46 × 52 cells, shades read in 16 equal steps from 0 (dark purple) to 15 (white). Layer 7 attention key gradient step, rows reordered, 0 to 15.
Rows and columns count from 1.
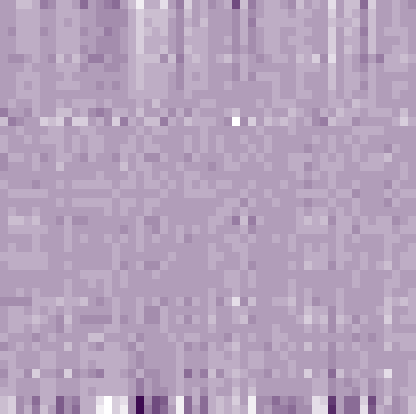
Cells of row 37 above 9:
14
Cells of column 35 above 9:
19
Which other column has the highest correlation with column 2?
41
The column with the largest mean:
49
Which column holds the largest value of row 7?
42
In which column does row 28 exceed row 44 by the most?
18
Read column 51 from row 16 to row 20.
9 9 9 10 10
